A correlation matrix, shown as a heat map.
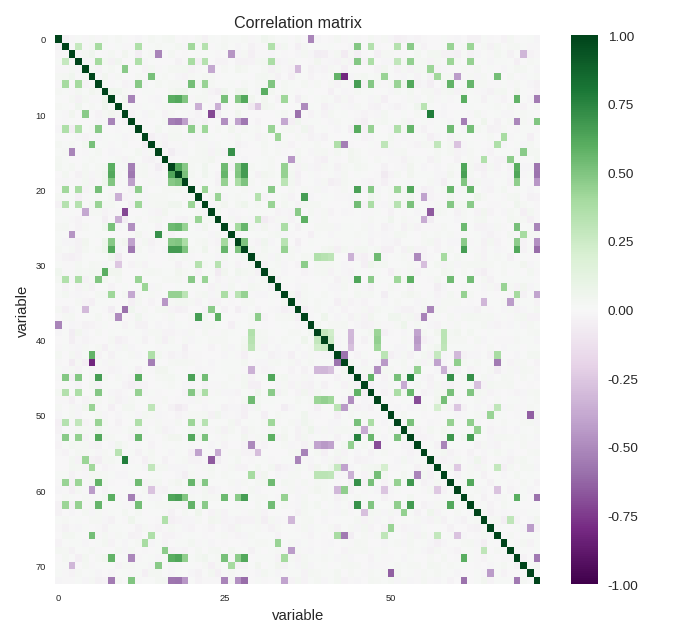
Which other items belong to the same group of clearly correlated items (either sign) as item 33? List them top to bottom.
13, 67
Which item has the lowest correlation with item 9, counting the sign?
37
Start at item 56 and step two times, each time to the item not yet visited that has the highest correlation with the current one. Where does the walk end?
4
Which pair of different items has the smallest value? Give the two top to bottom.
5, 43
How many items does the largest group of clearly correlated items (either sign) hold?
13
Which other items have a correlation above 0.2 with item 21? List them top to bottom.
24, 30, 37
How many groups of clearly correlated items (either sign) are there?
13
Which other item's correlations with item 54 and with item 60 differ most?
48
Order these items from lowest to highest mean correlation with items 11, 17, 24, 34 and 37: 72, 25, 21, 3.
72, 3, 25, 21
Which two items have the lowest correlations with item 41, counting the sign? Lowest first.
54, 44
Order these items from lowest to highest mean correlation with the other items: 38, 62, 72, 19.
72, 38, 19, 62
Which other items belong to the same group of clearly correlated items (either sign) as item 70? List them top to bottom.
2, 15, 26
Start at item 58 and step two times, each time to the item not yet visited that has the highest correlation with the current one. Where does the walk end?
29
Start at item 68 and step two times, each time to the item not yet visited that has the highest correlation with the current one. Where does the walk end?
64
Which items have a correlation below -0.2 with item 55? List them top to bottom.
21, 24, 30, 37
